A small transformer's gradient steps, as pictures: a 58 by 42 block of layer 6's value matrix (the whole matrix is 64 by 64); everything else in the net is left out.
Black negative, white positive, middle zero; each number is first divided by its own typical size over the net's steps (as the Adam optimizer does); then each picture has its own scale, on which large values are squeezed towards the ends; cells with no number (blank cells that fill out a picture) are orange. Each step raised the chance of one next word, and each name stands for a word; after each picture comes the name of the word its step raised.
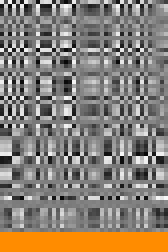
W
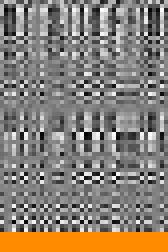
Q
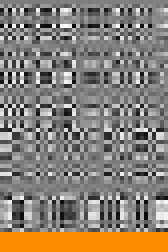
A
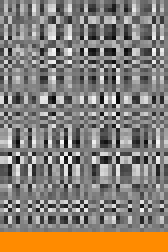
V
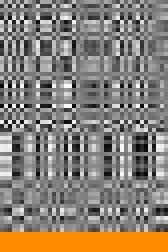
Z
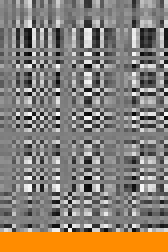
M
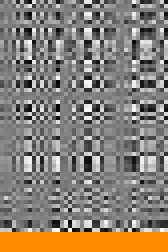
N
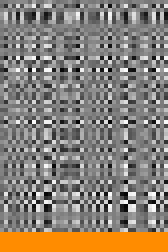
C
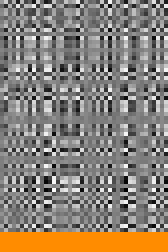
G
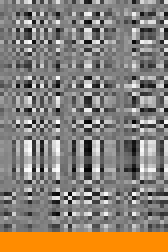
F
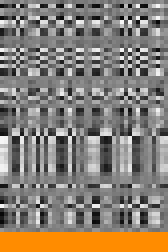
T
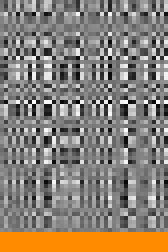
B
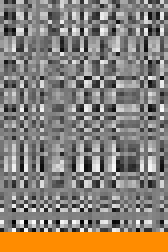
N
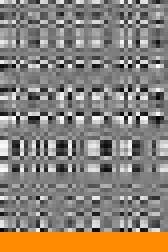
F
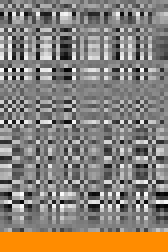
C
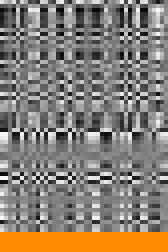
Q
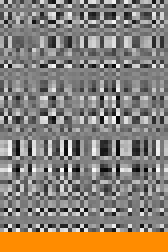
F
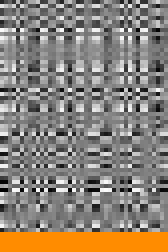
G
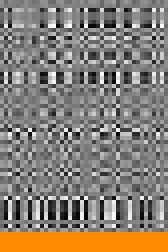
A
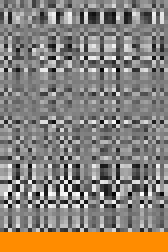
C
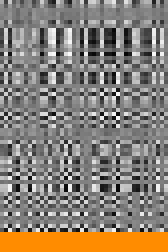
M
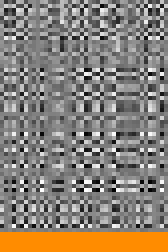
G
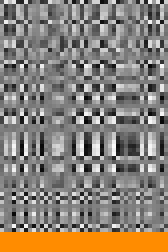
F
